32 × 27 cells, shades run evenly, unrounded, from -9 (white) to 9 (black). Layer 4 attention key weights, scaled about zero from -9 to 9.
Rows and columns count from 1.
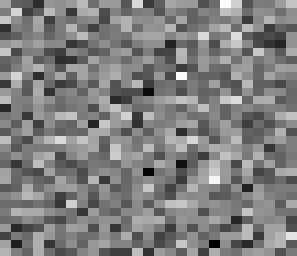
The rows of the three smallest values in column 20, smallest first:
23, 22, 21
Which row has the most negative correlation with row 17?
7
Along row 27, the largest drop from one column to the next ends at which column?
9
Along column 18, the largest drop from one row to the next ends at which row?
18
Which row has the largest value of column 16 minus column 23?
29
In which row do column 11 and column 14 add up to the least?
19
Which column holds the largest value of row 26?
6
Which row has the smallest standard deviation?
25
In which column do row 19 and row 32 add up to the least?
20
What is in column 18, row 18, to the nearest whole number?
-6
